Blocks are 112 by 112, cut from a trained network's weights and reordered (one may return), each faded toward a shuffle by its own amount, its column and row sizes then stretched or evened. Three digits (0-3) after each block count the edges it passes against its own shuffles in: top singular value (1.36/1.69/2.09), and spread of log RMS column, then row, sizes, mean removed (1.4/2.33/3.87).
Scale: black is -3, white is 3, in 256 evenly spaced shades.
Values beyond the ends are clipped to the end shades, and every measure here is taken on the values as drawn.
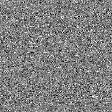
1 0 2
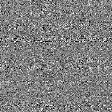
2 1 2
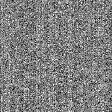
2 1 0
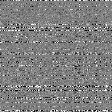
1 1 3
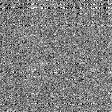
2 0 2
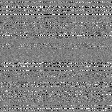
2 0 3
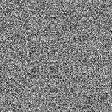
3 0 0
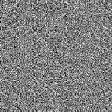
3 1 0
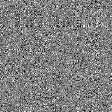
2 1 1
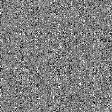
0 2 1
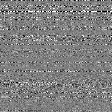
3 0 3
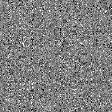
1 2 1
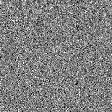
2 0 0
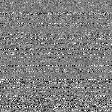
0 0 3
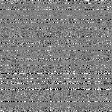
1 1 3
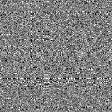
3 0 2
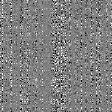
0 3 2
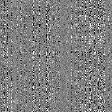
2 3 1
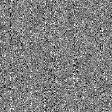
1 2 0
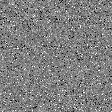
0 0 1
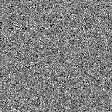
2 0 1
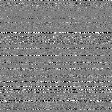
3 0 3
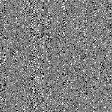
2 2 0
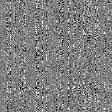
1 3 1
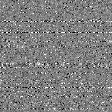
3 0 2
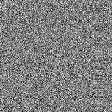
3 0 1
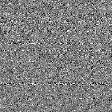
2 1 2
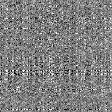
3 1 2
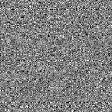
3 0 2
